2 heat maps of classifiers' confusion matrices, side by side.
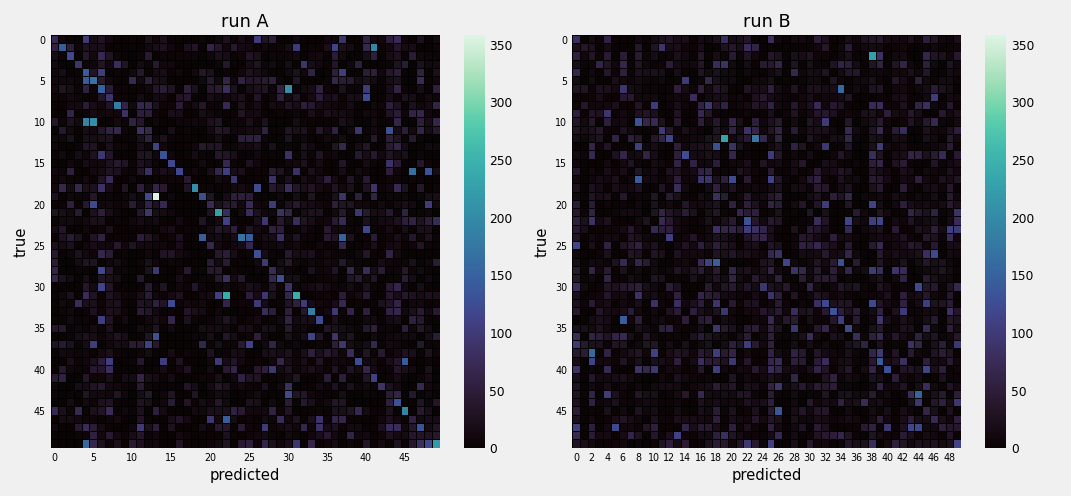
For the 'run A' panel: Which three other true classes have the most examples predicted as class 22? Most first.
31, 46, 16
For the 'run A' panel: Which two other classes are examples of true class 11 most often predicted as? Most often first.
43, 39
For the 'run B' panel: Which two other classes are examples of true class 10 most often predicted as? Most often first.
8, 32
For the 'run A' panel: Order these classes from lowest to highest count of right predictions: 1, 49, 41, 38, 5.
38, 41, 1, 5, 49
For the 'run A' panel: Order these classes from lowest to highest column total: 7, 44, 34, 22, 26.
34, 26, 7, 44, 22
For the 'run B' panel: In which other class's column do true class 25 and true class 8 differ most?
0
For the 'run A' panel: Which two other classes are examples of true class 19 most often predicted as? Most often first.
13, 12
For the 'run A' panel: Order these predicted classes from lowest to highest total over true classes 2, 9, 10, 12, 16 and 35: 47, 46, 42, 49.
42, 49, 47, 46
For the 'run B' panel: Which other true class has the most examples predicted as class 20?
17
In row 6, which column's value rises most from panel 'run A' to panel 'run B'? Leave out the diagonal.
34
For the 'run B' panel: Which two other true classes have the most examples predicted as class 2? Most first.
38, 39
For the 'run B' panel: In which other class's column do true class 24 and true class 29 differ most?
12
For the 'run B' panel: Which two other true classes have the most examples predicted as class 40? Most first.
47, 9
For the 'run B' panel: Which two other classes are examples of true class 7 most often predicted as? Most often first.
46, 15
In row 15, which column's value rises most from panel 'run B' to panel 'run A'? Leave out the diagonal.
43
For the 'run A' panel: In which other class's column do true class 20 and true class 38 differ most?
5
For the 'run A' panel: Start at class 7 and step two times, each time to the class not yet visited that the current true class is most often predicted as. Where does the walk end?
28
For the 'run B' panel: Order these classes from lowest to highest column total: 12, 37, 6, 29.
37, 29, 12, 6
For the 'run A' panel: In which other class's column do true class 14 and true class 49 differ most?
4
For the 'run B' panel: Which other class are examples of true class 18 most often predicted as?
13
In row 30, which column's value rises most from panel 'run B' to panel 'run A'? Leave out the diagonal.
6
